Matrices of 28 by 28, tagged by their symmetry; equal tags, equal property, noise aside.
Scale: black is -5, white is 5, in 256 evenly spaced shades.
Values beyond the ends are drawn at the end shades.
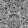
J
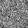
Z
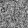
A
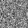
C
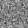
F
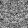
J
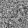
Z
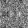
C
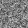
A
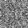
C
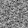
F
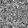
C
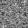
F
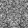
J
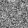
A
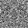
J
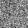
A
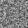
C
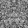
J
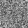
F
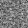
C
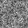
Z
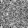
C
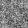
Z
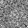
Z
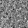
A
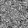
Z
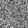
A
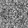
C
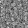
F
